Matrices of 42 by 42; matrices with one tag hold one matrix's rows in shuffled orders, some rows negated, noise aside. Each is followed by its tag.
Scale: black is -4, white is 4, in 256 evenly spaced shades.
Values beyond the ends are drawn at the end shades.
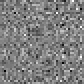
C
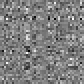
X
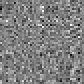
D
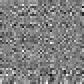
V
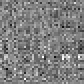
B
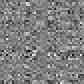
X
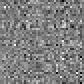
C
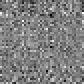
V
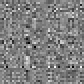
X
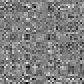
X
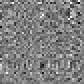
D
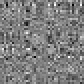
X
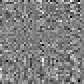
D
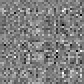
C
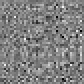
C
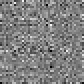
V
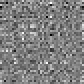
V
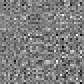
C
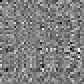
D
